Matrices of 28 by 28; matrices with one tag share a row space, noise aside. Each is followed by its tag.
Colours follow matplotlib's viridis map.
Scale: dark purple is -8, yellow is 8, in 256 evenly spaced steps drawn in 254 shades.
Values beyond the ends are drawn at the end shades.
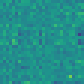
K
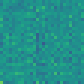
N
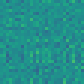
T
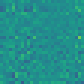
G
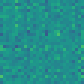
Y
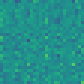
Y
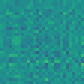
T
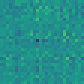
T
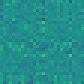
N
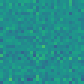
N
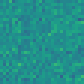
K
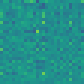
N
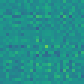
T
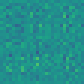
T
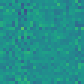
G
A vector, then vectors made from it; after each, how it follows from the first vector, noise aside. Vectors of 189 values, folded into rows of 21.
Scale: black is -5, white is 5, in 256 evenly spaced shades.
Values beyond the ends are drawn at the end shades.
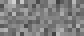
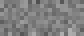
reversed, shrunk.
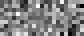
reversed, negated, scaled up.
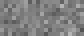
reversed, shrunk.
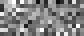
scaled up.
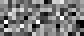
wrapped around, negated, scaled up.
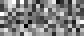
scaled up.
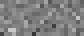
wrapped around, partly zeroed.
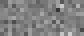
reversed, partly zeroed.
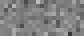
reversed, negated, partly zeroed.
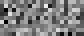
wrapped around, negated, scaled up.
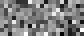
reversed, negated, scaled up.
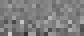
reversed, partly zeroed.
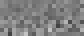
reversed, negated, partly zeroed.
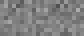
wrapped around, negated, shrunk.
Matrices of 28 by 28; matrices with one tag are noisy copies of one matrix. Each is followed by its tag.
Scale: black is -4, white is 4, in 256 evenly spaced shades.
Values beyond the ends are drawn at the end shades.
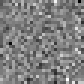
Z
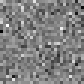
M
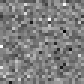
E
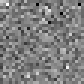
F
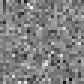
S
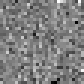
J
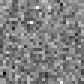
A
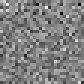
F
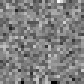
J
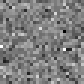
E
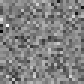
M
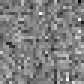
Z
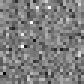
A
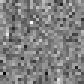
A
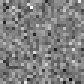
S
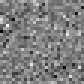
M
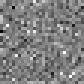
M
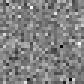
S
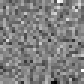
J
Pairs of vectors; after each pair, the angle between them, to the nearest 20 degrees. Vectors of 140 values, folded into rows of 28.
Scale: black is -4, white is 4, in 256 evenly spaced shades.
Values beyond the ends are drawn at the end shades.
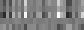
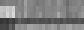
80 degrees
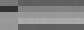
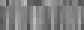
80 degrees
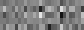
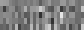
140 degrees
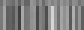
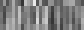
140 degrees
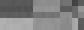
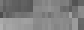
20 degrees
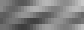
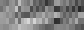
140 degrees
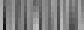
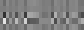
100 degrees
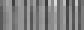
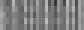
160 degrees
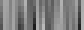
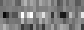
100 degrees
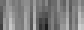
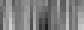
20 degrees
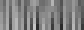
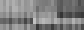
60 degrees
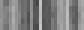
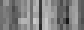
160 degrees
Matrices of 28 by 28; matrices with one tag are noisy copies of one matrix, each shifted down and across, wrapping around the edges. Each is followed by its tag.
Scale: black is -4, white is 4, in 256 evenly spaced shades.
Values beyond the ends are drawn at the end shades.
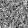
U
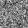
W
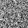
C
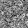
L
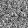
W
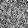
W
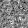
U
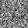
W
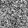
W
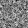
C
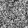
L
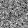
W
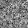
W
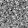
C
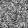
W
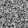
C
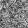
L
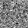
C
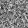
C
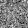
W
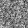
U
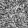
L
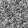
L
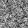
L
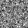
C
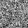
W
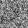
W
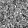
W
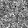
W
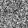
W
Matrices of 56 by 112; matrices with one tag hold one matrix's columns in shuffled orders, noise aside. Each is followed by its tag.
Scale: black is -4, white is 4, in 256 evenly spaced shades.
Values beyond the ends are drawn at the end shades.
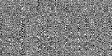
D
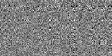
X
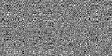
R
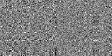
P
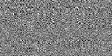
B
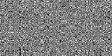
P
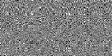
B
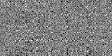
P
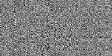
D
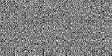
P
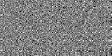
P
